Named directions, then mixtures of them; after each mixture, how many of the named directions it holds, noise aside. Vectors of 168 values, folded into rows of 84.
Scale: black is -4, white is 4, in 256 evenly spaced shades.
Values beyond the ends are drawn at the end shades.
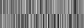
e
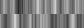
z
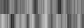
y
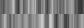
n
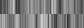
four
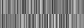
one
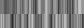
two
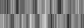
two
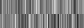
two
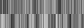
two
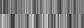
two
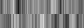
two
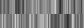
four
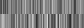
two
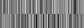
one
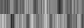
one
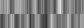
two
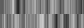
two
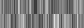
four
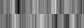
two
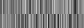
one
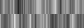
one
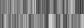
four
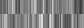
two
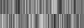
four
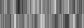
two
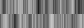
two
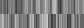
three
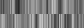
four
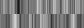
one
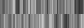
one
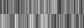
four
